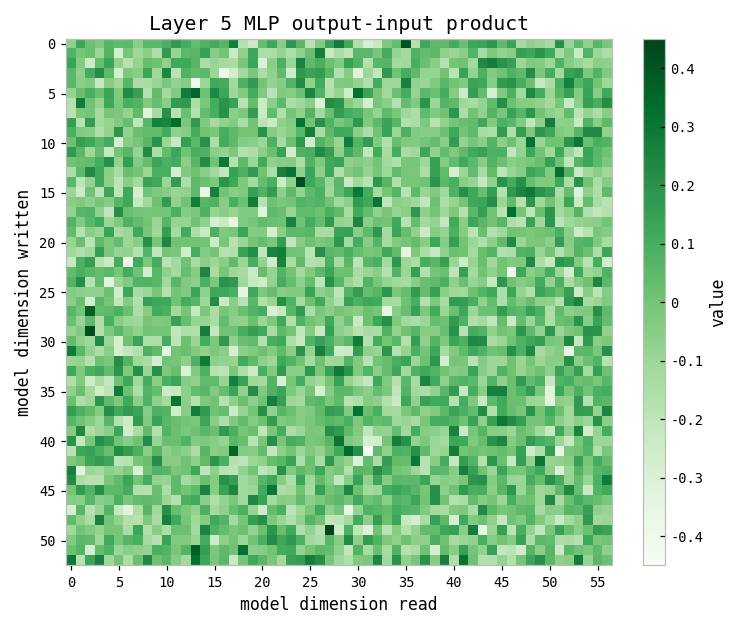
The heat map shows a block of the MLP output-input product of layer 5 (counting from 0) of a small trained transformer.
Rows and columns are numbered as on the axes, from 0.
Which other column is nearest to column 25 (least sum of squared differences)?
49
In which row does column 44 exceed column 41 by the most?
35
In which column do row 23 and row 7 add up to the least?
8
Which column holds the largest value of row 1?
26
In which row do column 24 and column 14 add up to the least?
15
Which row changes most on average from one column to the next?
22
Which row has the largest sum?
37
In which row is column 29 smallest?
47
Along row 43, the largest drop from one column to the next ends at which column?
1
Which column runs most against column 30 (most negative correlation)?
55
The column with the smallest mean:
31
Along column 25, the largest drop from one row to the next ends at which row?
10
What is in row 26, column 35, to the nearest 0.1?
0
